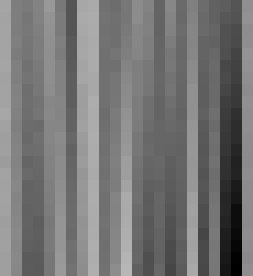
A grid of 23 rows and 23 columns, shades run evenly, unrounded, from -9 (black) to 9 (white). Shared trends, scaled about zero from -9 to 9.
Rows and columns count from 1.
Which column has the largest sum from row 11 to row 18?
9
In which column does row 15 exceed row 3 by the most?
12
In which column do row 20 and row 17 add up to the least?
22
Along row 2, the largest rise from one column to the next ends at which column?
8
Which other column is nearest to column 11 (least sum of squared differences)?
2
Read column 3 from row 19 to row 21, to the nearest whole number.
-2 -2 -2
